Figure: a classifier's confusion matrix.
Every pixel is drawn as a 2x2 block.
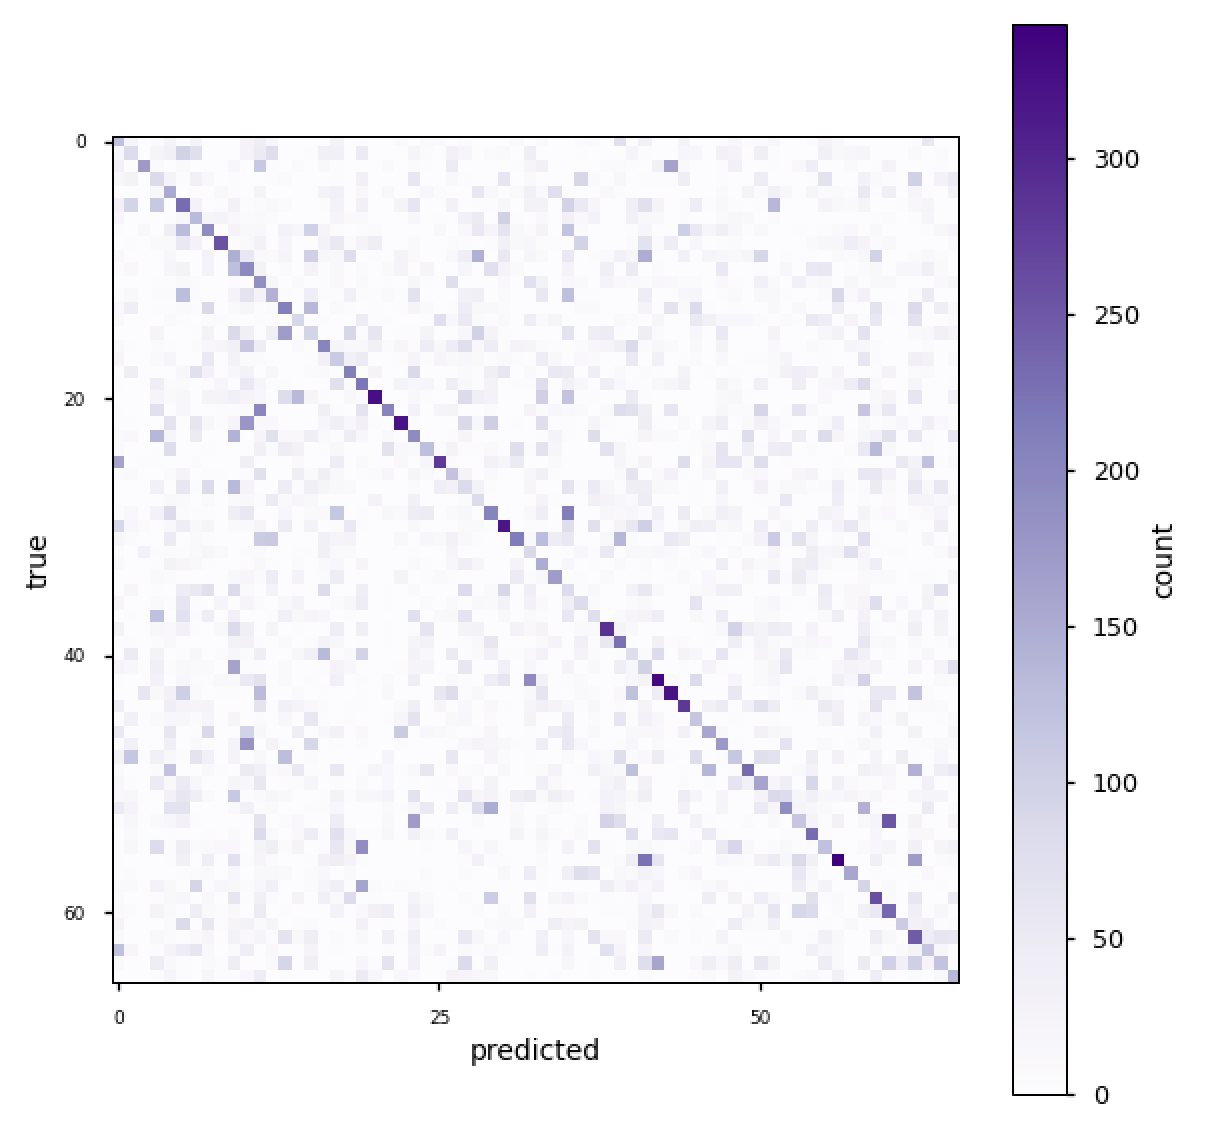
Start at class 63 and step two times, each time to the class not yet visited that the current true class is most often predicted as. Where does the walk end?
39
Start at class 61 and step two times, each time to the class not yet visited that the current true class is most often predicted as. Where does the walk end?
51
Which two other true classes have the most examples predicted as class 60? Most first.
53, 64
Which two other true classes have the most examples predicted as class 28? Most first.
9, 15
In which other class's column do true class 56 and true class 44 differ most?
41
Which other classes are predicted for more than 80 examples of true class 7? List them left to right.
5, 15, 35, 44
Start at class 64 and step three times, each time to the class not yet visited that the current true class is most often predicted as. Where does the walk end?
57
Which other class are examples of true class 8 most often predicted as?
36
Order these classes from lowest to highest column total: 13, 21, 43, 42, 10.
21, 43, 13, 42, 10
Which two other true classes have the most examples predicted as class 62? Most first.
56, 49
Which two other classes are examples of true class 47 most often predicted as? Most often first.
10, 15
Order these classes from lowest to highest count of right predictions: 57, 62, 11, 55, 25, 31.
55, 57, 11, 31, 62, 25
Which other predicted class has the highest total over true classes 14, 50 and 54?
11
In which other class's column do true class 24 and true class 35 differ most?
59
